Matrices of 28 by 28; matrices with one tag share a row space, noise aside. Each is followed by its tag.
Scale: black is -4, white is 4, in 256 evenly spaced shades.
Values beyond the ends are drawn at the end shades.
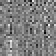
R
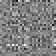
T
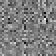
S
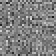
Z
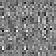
S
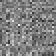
Z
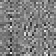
R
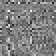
Z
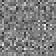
S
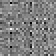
R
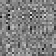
Z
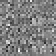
Z
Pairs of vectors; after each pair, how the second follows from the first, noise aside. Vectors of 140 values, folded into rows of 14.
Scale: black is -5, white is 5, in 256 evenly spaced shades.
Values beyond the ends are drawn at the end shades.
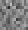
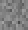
reversed, shrunk.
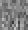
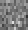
sign-scrambled.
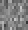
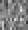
copied.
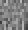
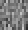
copied.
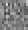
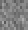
wrapped around, shrunk.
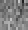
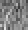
reversed, negated.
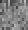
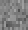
wrapped around, shrunk.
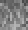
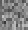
sign-scrambled.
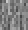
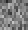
sign-scrambled.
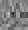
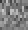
wrapped around, negated.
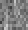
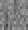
negated, shrunk.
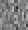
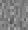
reversed, shrunk.
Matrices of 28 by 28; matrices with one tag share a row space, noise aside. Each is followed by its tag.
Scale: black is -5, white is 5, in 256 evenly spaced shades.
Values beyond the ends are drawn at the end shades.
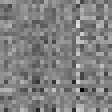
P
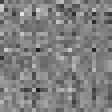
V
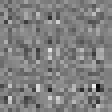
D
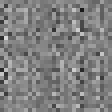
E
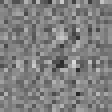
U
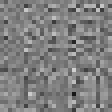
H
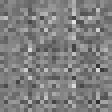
H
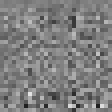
H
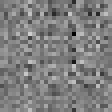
H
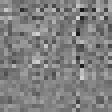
P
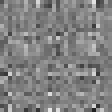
D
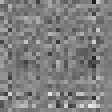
D
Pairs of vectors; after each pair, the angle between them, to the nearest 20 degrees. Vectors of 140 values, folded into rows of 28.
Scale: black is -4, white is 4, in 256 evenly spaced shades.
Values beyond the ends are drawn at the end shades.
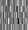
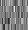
100 degrees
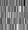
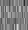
40 degrees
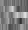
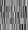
100 degrees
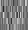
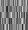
60 degrees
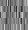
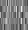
160 degrees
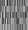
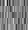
60 degrees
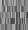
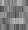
100 degrees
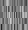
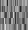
100 degrees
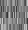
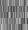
40 degrees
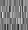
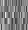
100 degrees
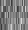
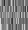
120 degrees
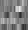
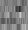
160 degrees
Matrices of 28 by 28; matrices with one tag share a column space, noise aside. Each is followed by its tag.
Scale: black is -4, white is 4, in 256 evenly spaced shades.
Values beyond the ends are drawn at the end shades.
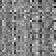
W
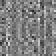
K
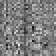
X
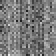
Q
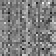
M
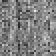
W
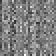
Q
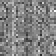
K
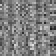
X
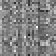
K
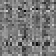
K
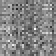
X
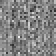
W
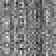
M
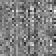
K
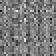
K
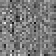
Q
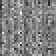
M
